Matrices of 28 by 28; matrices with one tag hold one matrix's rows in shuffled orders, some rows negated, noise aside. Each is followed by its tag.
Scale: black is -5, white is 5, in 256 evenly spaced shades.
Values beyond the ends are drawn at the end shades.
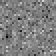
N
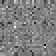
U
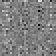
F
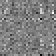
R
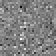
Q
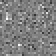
N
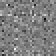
U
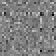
R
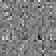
F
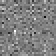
U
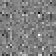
F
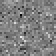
Q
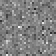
N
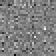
U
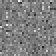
N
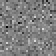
N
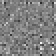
R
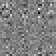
F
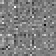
U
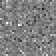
N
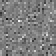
N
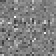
U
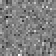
N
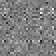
R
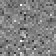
Q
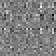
R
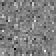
U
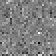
F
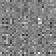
F
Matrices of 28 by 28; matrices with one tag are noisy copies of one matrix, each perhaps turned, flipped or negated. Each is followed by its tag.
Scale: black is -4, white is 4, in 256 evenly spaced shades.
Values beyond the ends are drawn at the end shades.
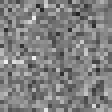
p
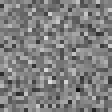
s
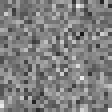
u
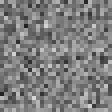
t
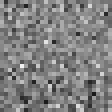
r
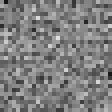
u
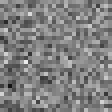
r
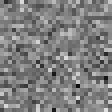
u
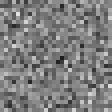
s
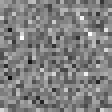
s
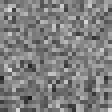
r
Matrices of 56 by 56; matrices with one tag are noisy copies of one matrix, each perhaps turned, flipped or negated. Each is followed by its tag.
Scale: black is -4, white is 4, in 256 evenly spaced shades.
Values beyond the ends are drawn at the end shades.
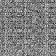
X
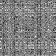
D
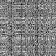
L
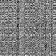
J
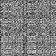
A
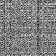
J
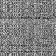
J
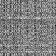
J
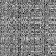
L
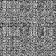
A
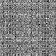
D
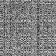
J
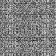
D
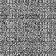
D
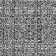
D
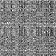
A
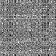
D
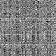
L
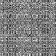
D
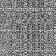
X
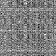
X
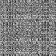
D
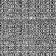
J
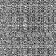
X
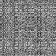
D
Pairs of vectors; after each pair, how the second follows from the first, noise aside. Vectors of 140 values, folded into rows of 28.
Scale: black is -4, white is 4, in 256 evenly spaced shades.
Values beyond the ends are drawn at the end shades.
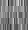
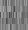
wrapped around, negated, shrunk.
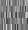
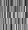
negated.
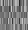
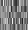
negated.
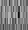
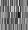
sign-scrambled.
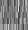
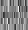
sign-scrambled.
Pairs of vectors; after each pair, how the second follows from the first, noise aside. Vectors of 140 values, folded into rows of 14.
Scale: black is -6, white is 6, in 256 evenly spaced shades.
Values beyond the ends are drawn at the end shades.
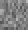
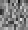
negated, scaled up.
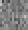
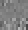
reversed, negated, partly zeroed.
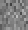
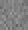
reversed, shrunk.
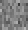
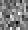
wrapped around, negated, scaled up.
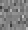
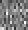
wrapped around, negated, scaled up.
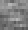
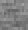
reversed, negated, shrunk.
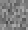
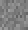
wrapped around, negated, shrunk.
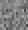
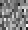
negated, scaled up.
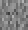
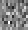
negated, scaled up.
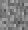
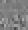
reversed, negated, partly zeroed.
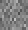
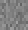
wrapped around, negated, shrunk.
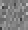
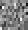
negated, scaled up.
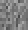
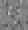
reversed, negated, partly zeroed.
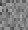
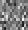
wrapped around, negated, scaled up.
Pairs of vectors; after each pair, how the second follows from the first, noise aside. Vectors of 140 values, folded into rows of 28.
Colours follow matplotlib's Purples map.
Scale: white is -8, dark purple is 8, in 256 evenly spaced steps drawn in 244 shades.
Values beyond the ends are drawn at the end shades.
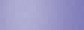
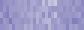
wrapped around, negated, partly zeroed.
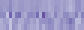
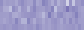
wrapped around, negated, partly zeroed.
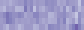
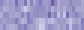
wrapped around, negated.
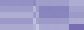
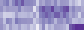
scaled up.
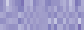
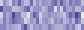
wrapped around, negated, scaled up.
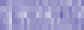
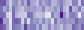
scaled up.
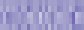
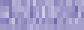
reversed.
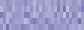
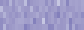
wrapped around, negated, partly zeroed.
